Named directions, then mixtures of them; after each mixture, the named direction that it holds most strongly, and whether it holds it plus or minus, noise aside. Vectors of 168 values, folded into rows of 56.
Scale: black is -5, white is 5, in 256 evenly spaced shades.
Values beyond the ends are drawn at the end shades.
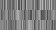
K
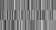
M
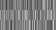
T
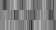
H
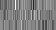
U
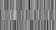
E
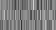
U, minus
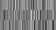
U, plus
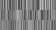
K, plus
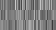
K, plus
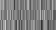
M, minus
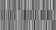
K, plus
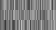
M, plus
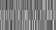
T, plus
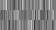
K, plus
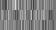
U, plus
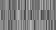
K, plus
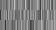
M, plus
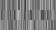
K, plus
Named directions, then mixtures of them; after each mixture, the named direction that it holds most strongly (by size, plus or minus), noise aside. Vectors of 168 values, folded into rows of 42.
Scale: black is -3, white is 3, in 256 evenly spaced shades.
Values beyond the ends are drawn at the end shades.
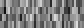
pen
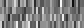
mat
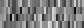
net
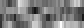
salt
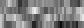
salt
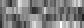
salt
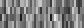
pen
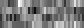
salt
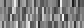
mat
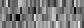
net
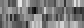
salt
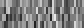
pen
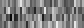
net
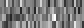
net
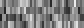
pen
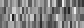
net
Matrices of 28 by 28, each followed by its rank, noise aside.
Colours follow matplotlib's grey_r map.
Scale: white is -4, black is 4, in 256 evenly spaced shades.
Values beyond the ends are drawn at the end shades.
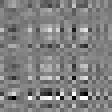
one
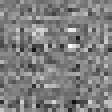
five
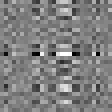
one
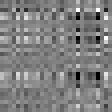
one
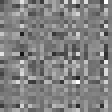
two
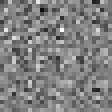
five
